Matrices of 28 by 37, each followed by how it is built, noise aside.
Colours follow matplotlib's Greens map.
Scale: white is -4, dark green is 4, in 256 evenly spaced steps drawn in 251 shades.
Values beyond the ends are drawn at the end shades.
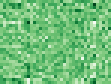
low rank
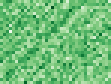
Hankel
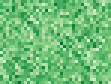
Toeplitz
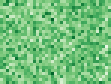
repeating rows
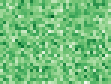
blocks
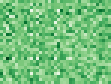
low rank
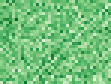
Hankel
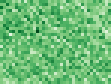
Toeplitz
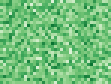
repeating rows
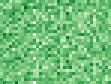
repeating rows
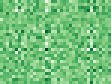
low rank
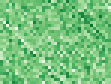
Toeplitz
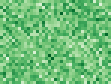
Toeplitz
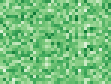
repeating rows
